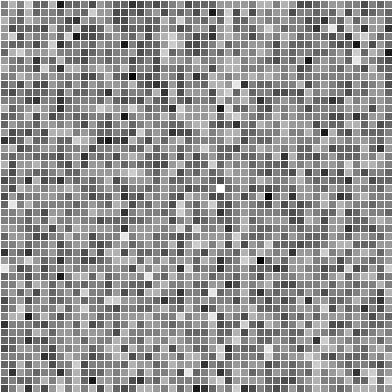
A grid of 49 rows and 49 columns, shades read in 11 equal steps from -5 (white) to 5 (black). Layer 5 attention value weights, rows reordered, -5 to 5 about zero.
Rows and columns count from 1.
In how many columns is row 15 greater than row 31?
21
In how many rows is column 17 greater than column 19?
21
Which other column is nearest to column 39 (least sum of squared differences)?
20
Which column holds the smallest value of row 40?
27
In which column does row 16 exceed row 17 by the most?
30
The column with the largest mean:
8
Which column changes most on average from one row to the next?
16
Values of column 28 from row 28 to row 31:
1 -1 -1 -2
